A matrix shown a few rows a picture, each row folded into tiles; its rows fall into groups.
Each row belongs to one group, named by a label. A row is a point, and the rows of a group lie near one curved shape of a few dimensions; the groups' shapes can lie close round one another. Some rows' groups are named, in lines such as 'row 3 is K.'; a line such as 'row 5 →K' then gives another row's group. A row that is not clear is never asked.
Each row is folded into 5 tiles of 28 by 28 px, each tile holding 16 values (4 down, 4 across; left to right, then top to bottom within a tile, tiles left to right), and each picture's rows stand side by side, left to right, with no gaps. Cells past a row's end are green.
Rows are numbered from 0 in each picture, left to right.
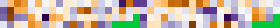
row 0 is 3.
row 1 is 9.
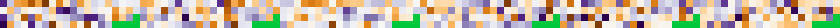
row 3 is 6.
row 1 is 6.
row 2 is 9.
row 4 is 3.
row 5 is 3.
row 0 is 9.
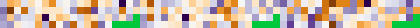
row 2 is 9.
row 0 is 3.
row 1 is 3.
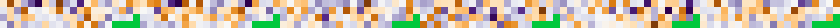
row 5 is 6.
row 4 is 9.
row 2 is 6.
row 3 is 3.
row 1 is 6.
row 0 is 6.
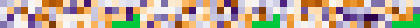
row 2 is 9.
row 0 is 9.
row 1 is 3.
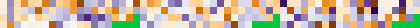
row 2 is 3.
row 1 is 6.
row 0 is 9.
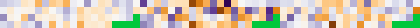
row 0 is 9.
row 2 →9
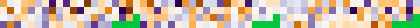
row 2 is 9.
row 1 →6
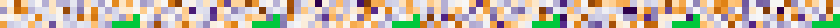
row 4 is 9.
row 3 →3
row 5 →6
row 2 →6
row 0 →6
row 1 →3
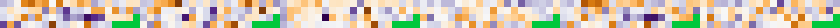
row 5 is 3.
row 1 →3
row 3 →9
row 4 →9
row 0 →9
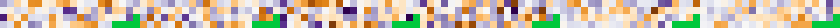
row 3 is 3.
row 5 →9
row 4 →6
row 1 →3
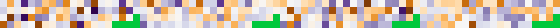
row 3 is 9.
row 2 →6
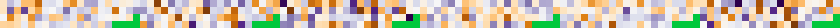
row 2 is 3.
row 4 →9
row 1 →6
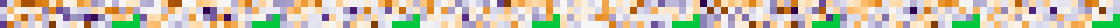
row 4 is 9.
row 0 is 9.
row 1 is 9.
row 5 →3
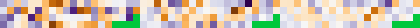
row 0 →9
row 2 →6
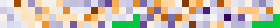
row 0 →6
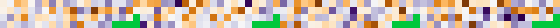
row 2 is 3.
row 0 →6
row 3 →9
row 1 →6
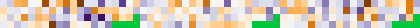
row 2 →6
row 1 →9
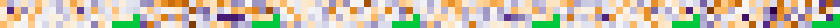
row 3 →9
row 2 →6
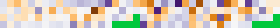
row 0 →6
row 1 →6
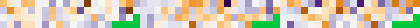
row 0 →6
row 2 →6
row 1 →9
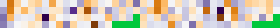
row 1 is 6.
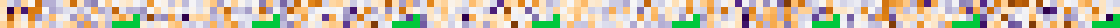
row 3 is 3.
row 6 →9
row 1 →3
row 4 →6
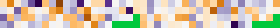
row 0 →6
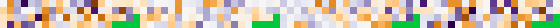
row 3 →3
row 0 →3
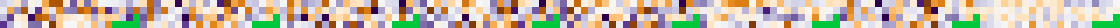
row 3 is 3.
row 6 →6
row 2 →3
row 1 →6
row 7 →9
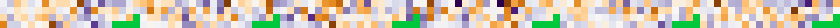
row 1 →6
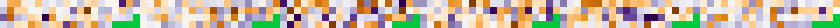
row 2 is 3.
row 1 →6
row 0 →3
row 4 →9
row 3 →9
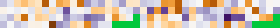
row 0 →9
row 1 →9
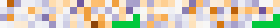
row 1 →6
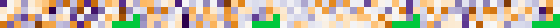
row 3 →6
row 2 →9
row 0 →3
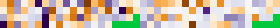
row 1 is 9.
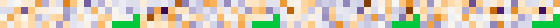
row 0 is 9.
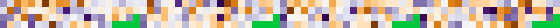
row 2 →3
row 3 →9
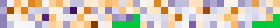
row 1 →6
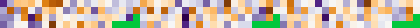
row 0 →9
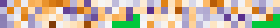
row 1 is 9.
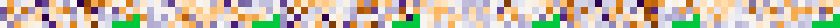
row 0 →6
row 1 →9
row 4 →6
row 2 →3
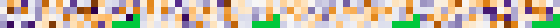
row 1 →6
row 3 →9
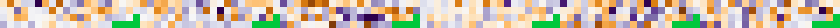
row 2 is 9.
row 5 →6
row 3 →9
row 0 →6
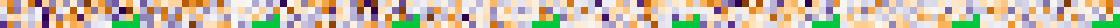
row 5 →6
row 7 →6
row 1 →9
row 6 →9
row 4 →6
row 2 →3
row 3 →3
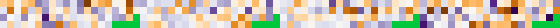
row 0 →6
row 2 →6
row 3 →3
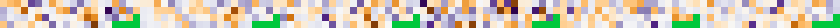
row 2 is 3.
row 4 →9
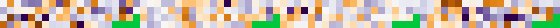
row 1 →9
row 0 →3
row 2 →9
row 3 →9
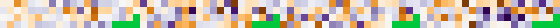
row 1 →3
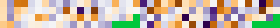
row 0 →6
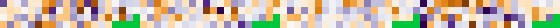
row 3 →9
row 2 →9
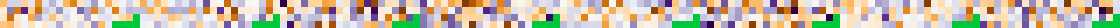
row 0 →9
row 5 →3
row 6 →6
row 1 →6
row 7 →6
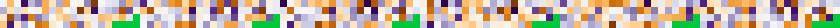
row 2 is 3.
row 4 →9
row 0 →3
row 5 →3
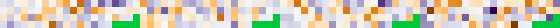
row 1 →9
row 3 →3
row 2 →6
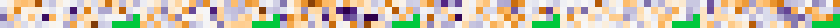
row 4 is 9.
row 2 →9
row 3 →3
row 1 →3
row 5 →9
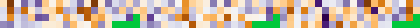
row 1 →9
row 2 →6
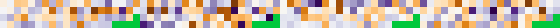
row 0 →6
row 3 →3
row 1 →3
